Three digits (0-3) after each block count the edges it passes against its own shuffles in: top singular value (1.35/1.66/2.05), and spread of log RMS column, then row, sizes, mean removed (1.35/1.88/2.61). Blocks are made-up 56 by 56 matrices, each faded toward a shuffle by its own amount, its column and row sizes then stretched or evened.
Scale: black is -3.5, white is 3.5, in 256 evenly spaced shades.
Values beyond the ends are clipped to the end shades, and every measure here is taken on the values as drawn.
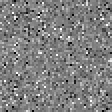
0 1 0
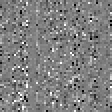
0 3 0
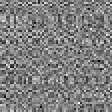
3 0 2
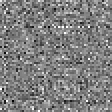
2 1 2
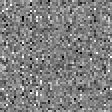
2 2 0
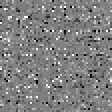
0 1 2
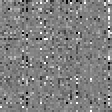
2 3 2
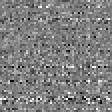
1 1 3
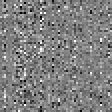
1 3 0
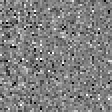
0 1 1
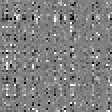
3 3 2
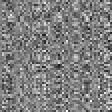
3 3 0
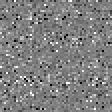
0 0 2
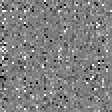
0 2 1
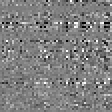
2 2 3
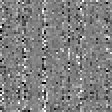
2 3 0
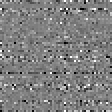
0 1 3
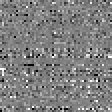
1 1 3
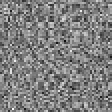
3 1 0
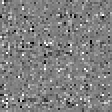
1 2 2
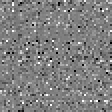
1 1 2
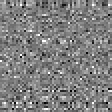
3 1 2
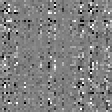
1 3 2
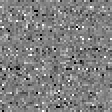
1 0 2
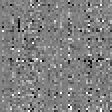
0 3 2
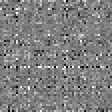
1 2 3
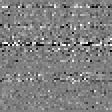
2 0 3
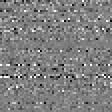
2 0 3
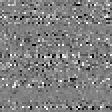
2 0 3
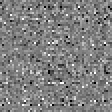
1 1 2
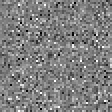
1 2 1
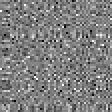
3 0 1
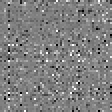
2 2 2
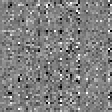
2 3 2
